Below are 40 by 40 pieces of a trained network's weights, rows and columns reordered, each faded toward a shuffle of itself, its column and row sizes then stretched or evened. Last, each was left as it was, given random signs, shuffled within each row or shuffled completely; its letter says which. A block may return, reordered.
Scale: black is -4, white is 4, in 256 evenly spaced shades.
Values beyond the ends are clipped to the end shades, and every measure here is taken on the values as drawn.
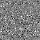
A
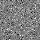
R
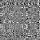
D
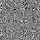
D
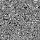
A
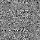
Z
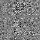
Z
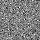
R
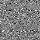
A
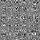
D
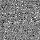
A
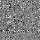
Z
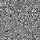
Z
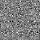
Z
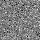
R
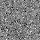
R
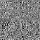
D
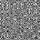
D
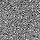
R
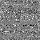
A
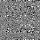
Z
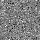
R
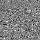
A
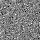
R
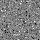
R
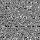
A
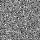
R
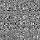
D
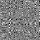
D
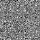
Z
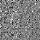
Z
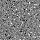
R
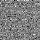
A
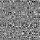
D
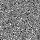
R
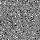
R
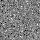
R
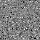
A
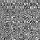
D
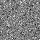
R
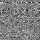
A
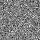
R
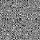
D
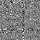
Z
